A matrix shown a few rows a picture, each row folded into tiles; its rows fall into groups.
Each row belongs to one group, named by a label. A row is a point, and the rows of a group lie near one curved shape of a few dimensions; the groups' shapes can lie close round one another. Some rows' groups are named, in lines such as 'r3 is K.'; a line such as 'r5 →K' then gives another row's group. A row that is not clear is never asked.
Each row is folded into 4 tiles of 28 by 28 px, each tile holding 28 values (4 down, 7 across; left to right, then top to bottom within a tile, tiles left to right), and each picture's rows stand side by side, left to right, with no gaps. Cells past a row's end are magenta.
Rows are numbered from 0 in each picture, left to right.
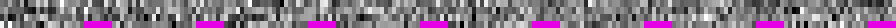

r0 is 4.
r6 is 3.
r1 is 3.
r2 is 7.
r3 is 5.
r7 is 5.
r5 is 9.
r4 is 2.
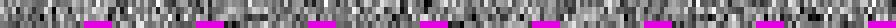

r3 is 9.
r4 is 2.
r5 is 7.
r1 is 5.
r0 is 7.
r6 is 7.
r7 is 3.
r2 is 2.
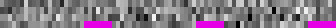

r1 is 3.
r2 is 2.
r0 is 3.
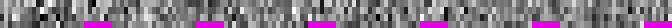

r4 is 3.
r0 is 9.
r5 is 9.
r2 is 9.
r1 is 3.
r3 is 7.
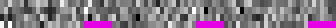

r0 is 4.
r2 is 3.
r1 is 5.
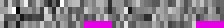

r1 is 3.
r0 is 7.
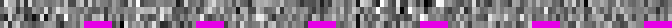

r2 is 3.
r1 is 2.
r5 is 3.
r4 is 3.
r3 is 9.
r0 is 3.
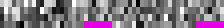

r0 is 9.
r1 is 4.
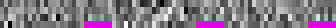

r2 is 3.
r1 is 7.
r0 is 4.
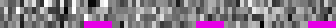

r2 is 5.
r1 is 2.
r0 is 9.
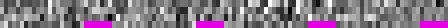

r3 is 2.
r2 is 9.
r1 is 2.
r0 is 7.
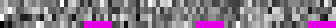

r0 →2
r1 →2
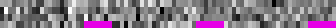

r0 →9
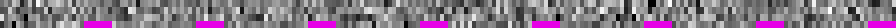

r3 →5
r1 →9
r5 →9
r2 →3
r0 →2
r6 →3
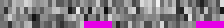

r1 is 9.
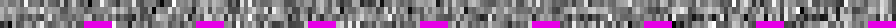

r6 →2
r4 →3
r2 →2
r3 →7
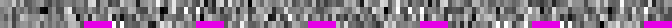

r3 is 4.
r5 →4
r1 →4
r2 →3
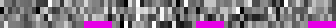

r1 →2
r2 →7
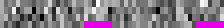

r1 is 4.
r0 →7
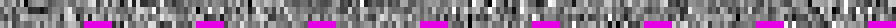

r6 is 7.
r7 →4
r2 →3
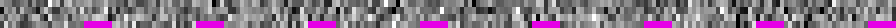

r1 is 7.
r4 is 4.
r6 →2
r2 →2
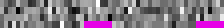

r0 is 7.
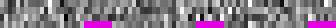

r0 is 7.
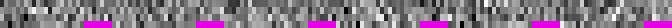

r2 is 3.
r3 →5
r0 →5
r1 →4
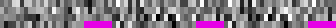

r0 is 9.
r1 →3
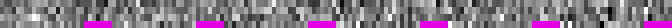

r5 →4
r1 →3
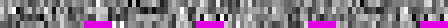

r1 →4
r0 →7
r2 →2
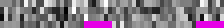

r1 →4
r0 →9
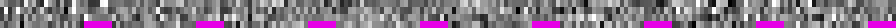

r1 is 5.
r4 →9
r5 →3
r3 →3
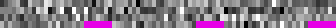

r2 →5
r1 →4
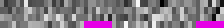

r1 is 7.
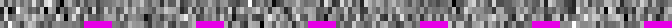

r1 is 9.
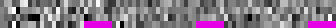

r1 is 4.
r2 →5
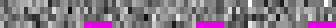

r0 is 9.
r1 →3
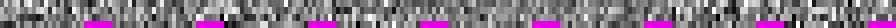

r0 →9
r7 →2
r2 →2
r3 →5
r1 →7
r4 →3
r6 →9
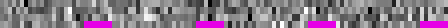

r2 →5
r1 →3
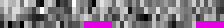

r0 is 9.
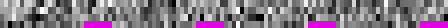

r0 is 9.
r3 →7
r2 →3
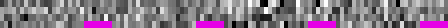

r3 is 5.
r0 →5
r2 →9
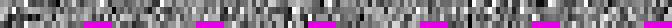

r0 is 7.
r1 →5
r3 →5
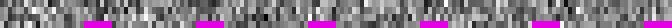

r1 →3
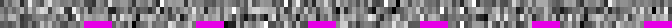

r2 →2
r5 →5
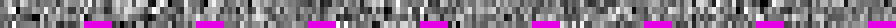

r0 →3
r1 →9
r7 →2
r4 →4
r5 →7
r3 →4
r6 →9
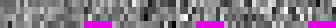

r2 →4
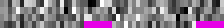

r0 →9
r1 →2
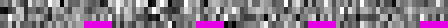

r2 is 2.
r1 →9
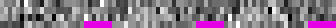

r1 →7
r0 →7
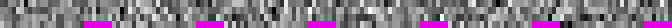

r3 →5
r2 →4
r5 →2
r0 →9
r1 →5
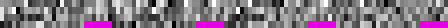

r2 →7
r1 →9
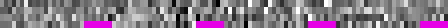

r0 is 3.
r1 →2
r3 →5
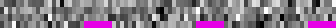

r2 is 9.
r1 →4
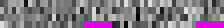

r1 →2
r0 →9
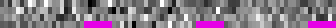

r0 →9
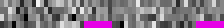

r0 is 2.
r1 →2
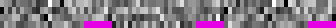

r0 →5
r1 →5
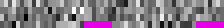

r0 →2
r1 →5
